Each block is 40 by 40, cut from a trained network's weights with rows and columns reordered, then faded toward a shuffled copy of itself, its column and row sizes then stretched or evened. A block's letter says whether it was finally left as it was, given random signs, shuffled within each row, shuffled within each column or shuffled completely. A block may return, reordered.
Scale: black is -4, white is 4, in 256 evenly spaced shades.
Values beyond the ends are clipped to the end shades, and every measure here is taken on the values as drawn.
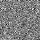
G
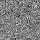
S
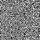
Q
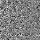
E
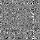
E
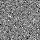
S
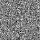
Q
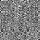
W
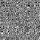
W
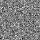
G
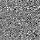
E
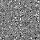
Q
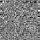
W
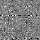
E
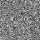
W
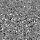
G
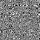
E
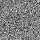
S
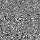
G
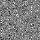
Q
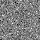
S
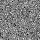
S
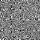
E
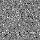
G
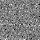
G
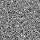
G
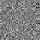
W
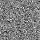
G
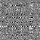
W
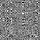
W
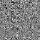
E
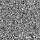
G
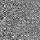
W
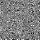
E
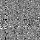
E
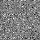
G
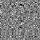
W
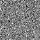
Q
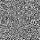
W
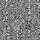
W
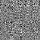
W
